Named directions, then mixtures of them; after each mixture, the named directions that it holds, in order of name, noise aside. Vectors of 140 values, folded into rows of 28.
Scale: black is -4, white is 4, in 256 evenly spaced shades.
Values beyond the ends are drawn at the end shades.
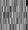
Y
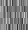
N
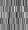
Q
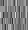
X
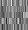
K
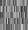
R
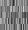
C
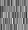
N, X.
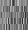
C, N, R.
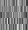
C, R, Y.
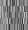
C, N, Q.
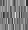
R, X, Y.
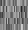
R.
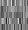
C, K.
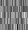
C, N.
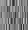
C, N.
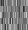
C, X, Y.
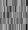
N, Y.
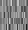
N, R, Y.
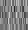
Q.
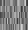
R, Y.
